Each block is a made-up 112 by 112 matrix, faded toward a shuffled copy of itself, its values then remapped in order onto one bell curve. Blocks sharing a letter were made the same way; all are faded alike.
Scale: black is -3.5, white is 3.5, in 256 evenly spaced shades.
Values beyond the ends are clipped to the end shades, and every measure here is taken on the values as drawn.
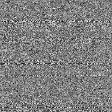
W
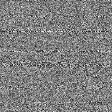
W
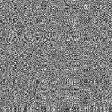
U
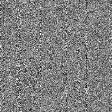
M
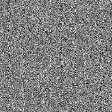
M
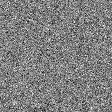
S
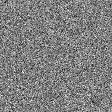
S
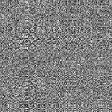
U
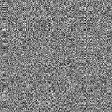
U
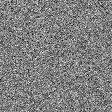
S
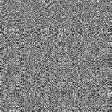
U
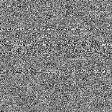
W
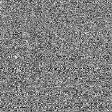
W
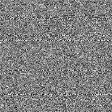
W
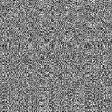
U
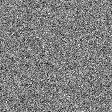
S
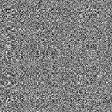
U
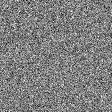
S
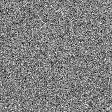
S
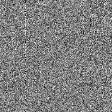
M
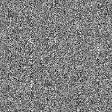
M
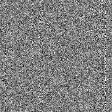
M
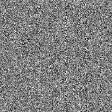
M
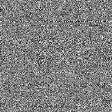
W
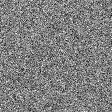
S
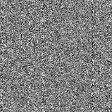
M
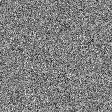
S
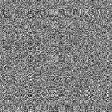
U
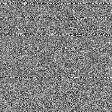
W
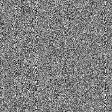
M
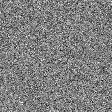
S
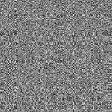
U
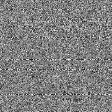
W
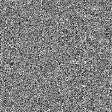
M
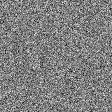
S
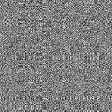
U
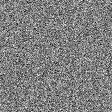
S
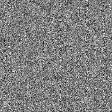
M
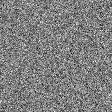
S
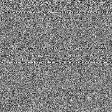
W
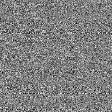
W
